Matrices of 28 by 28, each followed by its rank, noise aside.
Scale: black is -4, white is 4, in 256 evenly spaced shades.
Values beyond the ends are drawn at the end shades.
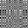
one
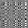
one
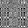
one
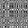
one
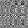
three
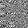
five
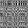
two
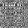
three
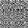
four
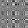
one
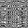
three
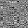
four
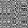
three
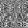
three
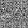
five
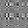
one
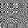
two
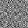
five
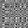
one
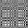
one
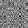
four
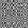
three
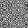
three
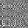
two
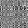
two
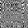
three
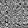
five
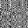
four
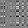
one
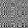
two
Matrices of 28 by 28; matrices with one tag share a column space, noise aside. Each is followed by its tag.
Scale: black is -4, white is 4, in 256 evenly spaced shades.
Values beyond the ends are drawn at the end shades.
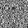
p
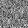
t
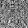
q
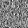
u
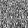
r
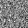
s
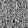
q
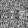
r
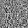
t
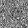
t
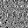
u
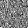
u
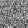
t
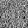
r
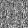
r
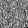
r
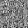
r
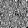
u
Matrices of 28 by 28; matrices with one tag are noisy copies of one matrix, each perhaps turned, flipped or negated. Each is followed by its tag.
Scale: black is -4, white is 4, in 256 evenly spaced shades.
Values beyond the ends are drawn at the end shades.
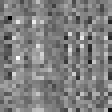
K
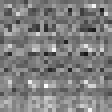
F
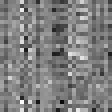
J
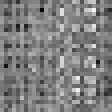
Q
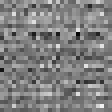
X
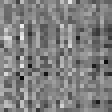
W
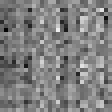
F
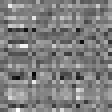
X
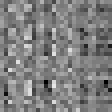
F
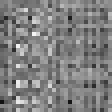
Q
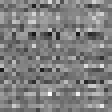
X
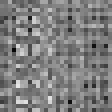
Q
